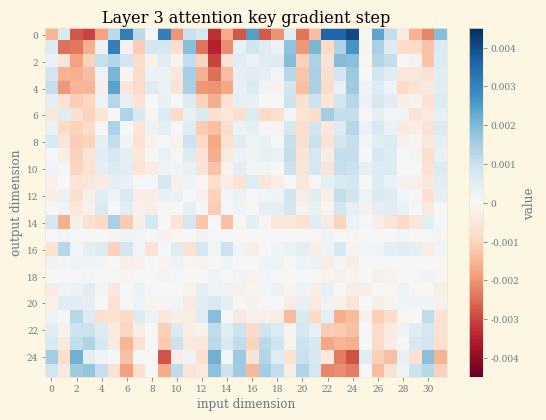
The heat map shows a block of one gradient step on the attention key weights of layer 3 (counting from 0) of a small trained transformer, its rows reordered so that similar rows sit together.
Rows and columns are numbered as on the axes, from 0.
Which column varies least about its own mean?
25
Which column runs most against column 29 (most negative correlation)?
16
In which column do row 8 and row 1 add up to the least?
13
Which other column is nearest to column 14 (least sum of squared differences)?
20
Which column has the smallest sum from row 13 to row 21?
24
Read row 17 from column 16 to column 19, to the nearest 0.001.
0 0 0 0
